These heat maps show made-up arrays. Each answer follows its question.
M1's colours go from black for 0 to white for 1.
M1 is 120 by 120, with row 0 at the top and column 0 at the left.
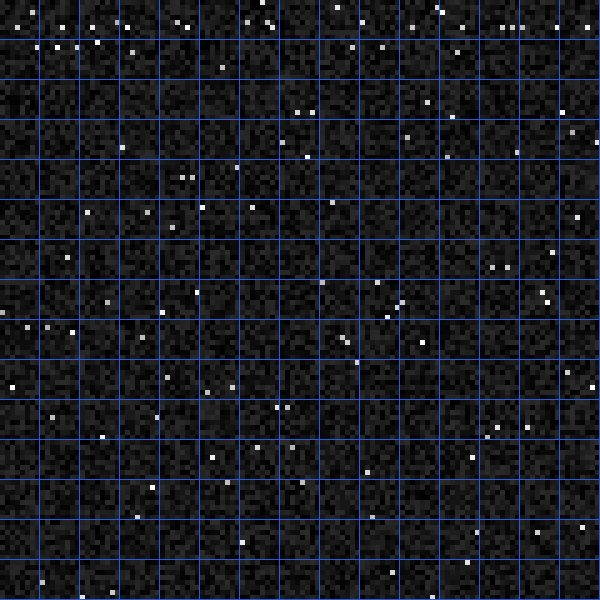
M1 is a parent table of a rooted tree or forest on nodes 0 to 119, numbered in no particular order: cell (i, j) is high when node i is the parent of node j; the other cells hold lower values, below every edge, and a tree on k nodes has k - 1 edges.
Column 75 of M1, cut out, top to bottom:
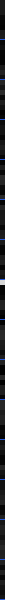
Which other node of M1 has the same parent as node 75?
64
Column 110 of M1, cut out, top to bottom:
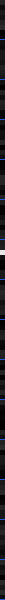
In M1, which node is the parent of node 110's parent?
41
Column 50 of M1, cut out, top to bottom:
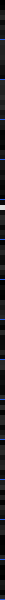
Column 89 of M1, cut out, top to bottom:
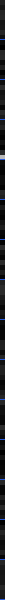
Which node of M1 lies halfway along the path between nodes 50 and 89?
26
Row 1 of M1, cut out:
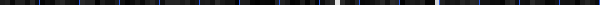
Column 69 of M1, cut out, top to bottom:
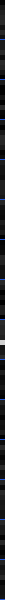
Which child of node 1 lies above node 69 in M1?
67
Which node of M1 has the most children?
5
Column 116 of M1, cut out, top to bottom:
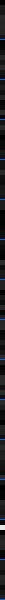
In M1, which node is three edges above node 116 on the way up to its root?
20
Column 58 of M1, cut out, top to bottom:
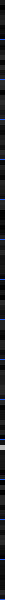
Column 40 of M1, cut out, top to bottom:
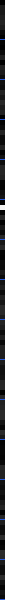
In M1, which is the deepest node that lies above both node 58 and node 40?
83
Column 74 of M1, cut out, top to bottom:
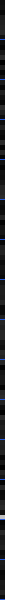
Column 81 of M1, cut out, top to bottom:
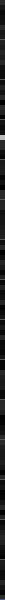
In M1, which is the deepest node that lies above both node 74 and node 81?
103
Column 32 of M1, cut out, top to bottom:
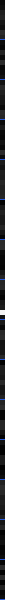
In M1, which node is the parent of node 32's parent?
22
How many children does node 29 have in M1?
1
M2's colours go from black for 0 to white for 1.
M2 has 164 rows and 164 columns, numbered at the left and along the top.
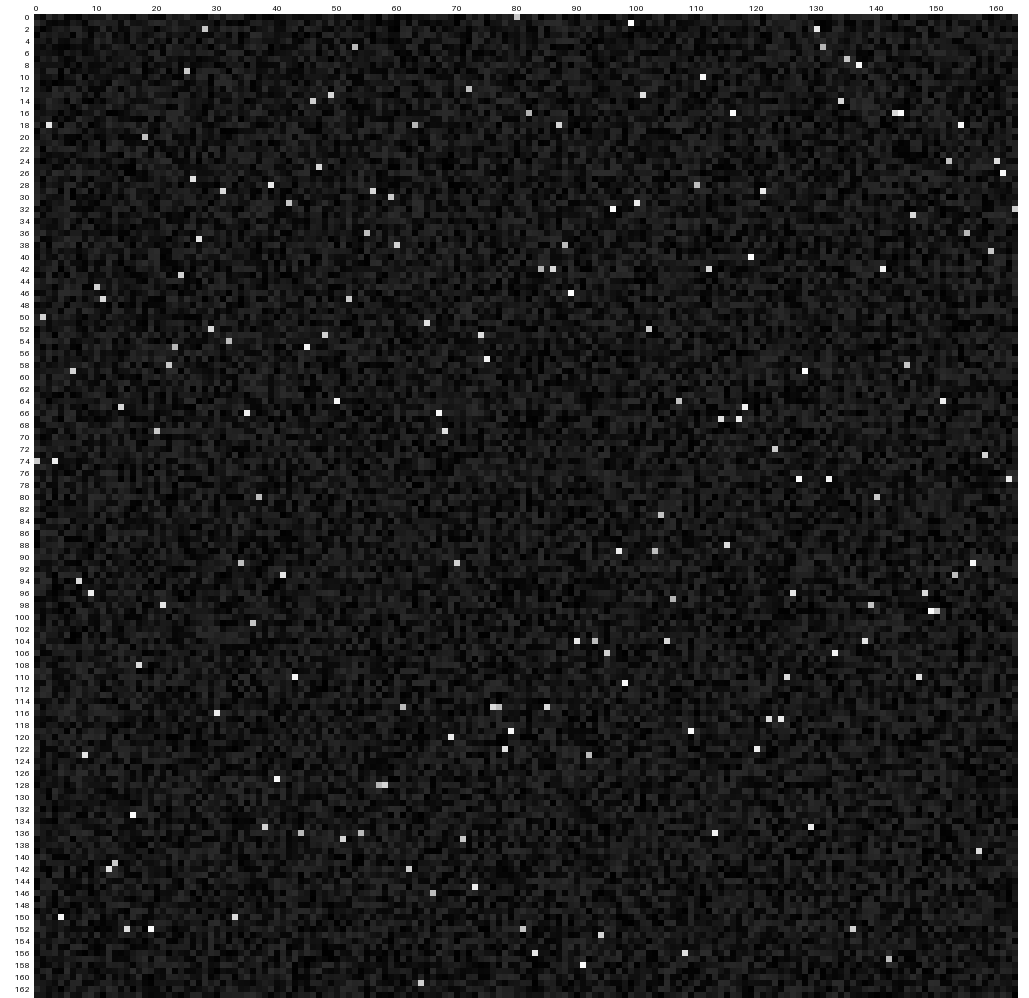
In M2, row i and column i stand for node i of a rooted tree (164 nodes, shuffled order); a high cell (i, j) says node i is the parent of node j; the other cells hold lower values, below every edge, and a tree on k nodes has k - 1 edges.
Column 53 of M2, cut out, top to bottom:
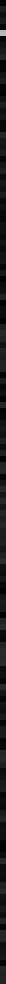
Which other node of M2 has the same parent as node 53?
131
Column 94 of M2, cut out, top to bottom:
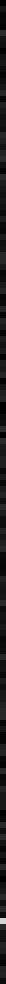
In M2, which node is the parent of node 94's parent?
93
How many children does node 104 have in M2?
4
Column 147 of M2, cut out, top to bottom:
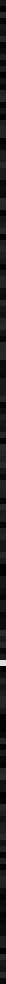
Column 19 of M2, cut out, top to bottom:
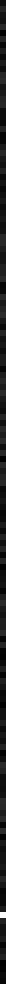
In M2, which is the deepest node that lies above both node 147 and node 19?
110
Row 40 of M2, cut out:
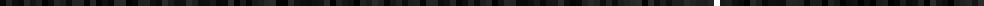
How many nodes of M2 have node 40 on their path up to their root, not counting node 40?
3
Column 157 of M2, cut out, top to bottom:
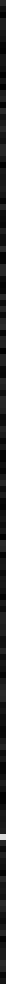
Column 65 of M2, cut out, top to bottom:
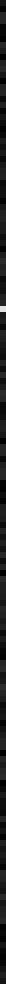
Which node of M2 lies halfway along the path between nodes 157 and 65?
123
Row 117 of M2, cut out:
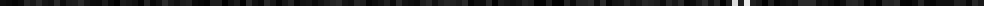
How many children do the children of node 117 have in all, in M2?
2
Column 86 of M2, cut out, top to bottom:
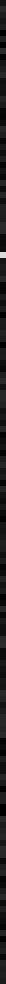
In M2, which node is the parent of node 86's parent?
31
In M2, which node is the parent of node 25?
9
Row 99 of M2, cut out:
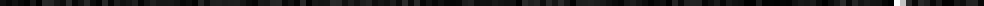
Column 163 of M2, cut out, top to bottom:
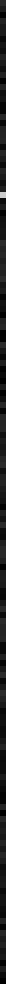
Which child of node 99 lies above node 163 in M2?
150
